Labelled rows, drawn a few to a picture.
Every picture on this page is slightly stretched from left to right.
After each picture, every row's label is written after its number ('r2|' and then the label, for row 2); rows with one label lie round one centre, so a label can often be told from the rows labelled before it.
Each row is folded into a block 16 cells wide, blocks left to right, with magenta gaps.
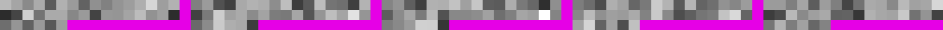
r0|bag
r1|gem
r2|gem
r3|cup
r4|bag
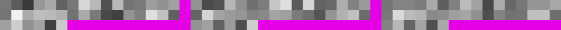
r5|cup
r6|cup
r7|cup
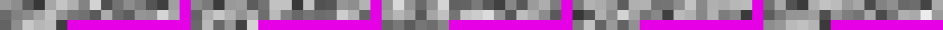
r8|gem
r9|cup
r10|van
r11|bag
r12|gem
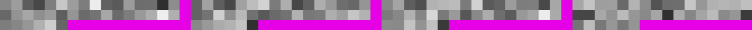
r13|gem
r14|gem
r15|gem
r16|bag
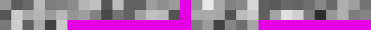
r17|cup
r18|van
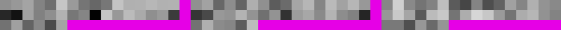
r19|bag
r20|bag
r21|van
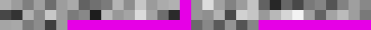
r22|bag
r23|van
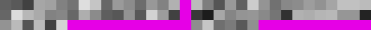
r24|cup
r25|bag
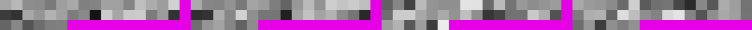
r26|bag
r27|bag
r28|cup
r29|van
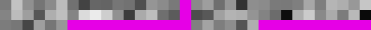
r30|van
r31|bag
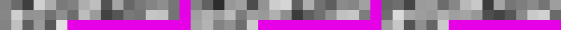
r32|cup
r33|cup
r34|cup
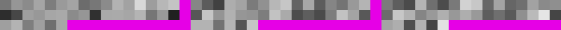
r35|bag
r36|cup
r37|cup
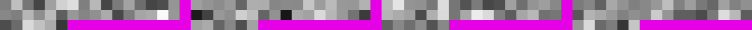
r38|gem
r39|bag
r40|van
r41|cup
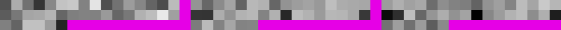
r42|gem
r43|bag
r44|bag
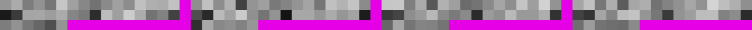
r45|bag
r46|bag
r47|bag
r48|bag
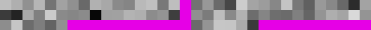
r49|bag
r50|gem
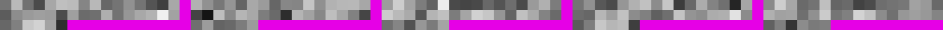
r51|gem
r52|bag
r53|van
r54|gem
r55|van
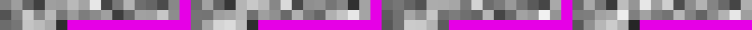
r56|gem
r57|gem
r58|gem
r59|gem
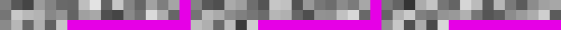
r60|cup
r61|cup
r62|cup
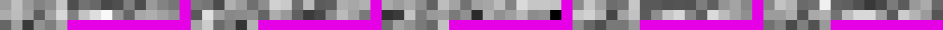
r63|van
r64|cup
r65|bag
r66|van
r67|van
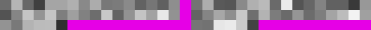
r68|gem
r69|gem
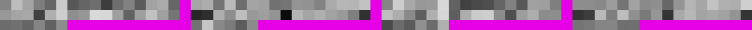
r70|van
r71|bag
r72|van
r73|bag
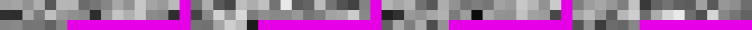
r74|bag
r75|gem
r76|bag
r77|van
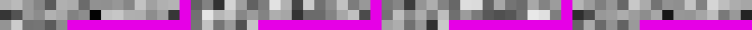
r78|bag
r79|cup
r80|cup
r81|bag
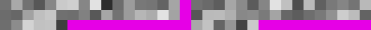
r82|gem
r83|cup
